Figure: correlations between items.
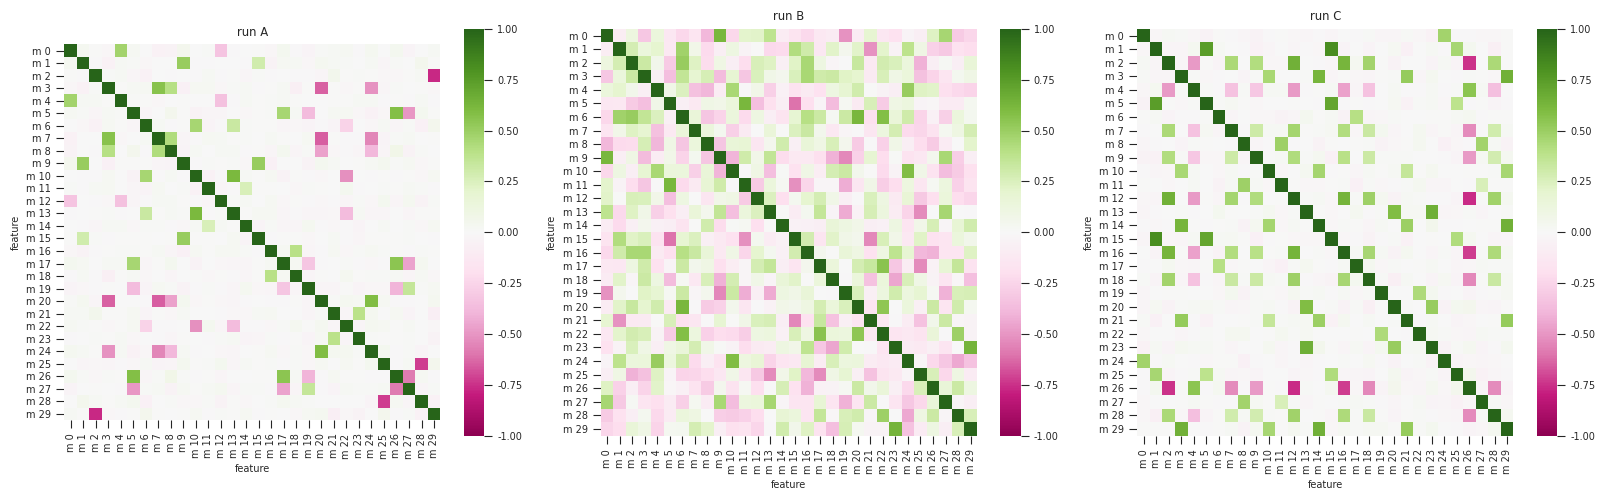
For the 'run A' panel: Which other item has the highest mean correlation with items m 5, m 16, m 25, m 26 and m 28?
m 17
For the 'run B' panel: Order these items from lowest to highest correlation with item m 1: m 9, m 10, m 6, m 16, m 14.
m 14, m 9, m 10, m 16, m 6
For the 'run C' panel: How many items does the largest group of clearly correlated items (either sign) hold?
9
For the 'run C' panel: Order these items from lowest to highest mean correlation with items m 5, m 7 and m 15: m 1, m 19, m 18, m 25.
m 19, m 18, m 25, m 1
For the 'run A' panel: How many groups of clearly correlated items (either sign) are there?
10
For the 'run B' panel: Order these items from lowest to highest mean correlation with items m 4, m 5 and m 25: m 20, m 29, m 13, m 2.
m 13, m 2, m 29, m 20
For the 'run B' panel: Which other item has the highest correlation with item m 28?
m 22
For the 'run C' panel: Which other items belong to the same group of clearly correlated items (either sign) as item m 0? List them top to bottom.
m 24
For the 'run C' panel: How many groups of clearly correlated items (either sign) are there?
8
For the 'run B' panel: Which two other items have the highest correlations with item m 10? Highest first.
m 24, m 4
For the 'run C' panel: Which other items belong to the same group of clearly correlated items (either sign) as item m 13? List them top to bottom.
m 20, m 23
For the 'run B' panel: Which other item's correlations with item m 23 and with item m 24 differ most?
m 29
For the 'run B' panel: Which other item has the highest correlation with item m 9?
m 0
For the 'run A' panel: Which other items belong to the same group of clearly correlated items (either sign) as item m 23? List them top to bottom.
m 21
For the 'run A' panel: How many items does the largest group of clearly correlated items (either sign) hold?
5
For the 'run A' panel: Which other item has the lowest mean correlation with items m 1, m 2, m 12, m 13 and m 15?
m 29
